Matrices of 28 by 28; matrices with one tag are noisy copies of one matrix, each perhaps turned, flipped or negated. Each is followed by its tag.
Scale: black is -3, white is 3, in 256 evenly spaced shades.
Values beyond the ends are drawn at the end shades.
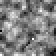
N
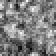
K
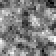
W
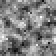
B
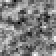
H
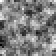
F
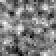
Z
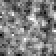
H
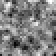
N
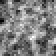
H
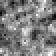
W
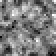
N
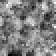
F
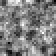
F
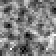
Z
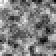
N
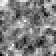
N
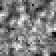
H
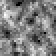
B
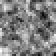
N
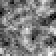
W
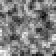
N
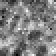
W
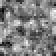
F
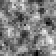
B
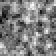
Z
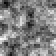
W
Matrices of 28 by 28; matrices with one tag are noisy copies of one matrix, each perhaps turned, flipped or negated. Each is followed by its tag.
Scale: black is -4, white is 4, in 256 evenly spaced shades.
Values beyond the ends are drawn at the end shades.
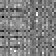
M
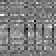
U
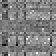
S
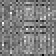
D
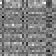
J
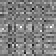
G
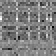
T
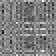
D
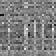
U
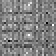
G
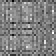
D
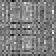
D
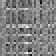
U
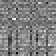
M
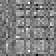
T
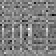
U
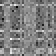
S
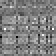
T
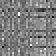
M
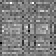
D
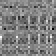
T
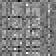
T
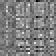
T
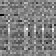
U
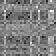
S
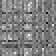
G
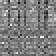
M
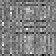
D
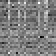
M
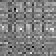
G
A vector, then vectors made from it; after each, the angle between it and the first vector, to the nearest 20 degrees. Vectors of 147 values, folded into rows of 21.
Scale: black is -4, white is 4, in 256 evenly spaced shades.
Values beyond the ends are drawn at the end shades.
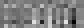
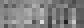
140 degrees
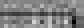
40 degrees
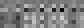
60 degrees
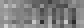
40 degrees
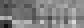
120 degrees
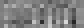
20 degrees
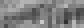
120 degrees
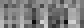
140 degrees
